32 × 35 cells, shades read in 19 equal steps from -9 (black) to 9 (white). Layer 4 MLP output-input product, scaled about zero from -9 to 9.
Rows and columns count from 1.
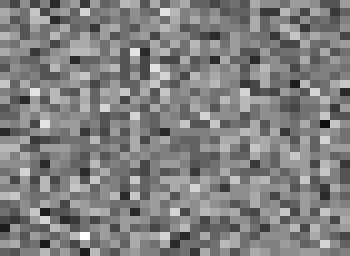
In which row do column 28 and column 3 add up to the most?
22
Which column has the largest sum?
14
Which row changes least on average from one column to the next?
26
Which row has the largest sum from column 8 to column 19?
30
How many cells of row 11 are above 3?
5
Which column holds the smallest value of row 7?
15
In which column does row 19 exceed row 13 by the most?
2
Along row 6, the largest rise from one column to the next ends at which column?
31
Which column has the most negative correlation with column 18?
23
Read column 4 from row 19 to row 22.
-3 0 -1 -1
